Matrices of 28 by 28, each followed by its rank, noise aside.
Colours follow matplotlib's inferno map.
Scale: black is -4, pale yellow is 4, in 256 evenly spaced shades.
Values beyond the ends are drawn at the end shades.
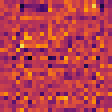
three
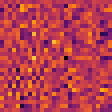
four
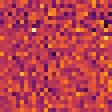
six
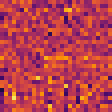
seven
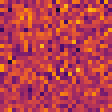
seven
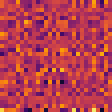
three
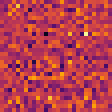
six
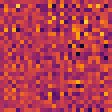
five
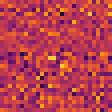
six
